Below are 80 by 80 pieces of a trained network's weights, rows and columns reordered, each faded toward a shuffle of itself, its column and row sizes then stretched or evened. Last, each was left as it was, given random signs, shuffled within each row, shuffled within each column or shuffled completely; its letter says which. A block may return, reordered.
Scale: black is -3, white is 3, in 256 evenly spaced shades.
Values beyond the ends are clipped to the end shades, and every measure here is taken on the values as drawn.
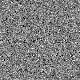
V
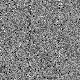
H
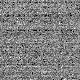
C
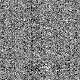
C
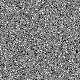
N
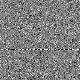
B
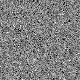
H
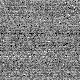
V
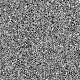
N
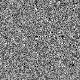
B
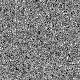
N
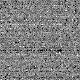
C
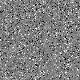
H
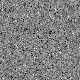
N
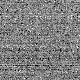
V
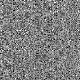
C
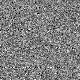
V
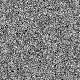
N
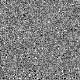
B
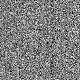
H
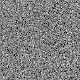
H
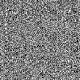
C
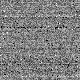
V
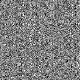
C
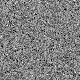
N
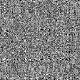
C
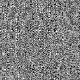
C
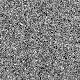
N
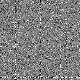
B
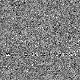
B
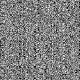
C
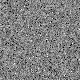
N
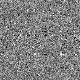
B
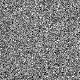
B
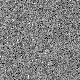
N
